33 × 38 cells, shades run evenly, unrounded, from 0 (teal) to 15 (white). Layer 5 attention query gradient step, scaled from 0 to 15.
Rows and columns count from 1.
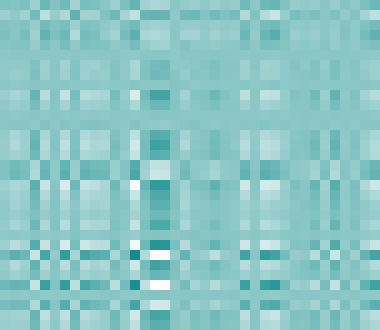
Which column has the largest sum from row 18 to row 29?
14
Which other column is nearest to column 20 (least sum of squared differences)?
30
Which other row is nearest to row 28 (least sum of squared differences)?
11
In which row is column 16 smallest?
25
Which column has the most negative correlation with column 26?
6
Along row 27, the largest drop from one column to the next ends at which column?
15
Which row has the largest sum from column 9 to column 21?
4
